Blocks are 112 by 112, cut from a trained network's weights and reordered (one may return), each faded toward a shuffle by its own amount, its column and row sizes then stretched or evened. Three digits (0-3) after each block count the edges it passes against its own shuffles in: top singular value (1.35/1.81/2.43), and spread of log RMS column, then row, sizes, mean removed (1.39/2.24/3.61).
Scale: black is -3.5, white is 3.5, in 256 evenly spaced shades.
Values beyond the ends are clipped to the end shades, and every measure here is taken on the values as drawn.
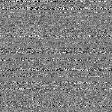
0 1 3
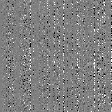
1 3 0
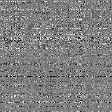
1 2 3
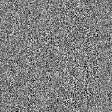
1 2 0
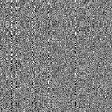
3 2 1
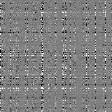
3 3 2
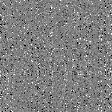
1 2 0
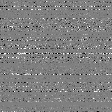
1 0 3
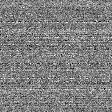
2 0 2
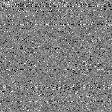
2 0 2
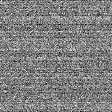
2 1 1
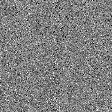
0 1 0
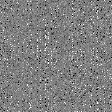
1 2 0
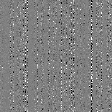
2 3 0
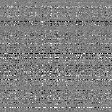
2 2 3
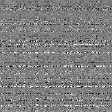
2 2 3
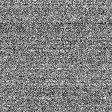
1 0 1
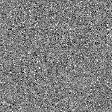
1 1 1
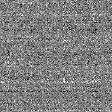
1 2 2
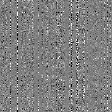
1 3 1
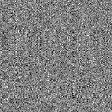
3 1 1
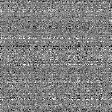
2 2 2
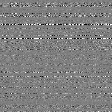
2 0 3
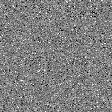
1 0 1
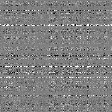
2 2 3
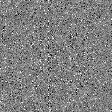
1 1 0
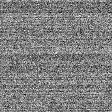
2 1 0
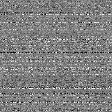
2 1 3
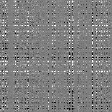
3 3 2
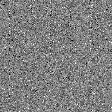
1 1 0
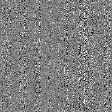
0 3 0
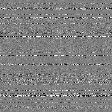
1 0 3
